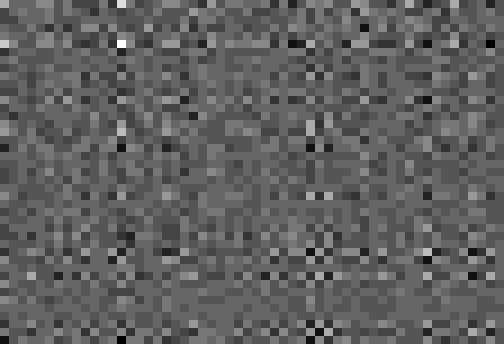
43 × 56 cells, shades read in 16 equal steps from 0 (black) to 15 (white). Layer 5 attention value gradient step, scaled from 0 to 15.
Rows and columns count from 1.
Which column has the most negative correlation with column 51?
33
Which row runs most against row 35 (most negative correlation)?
42
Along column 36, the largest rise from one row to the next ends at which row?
43
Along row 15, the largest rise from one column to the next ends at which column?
23
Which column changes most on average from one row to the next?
14
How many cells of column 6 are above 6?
14
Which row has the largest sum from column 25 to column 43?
1
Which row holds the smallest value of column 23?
6
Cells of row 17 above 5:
30
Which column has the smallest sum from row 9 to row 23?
21
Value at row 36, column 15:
5
